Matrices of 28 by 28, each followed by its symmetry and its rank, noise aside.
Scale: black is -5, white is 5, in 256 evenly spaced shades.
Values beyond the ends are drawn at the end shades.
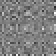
no symmetry, rank three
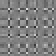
symmetric, rank one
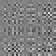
antisymmetric, rank two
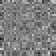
no symmetry, rank two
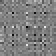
symmetric, rank two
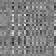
no symmetry, rank one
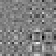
antisymmetric, rank two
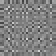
symmetric, rank two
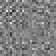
symmetric, rank two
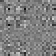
symmetric, rank three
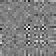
symmetric, rank two
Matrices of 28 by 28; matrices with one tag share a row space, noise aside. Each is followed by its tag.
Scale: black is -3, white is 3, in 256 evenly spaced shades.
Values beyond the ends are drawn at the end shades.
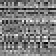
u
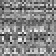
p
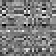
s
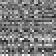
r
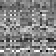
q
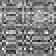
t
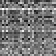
r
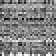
p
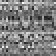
r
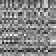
u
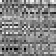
u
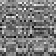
t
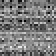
p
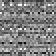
p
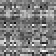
q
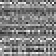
p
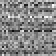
r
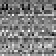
r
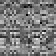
q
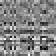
q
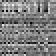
u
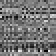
u
